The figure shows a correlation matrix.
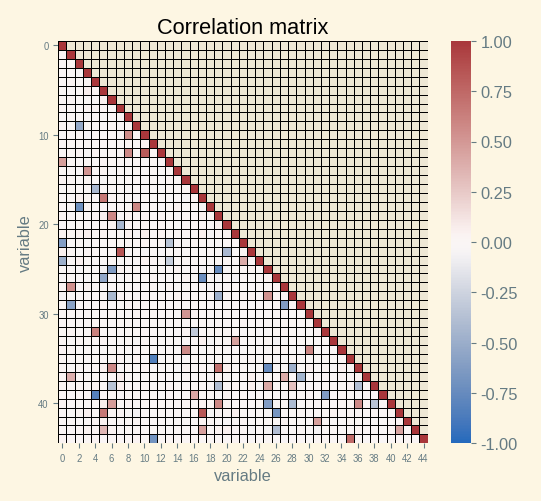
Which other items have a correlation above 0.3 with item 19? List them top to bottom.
6, 36, 40
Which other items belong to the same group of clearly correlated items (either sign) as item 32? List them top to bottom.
4, 16, 39
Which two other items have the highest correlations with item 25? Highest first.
28, 38
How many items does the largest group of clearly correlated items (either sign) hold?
7
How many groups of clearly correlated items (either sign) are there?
13
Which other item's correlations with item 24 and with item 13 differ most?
0
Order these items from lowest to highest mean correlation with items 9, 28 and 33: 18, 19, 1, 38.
19, 1, 38, 18
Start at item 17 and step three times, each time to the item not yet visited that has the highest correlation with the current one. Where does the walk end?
43
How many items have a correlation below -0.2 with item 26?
4
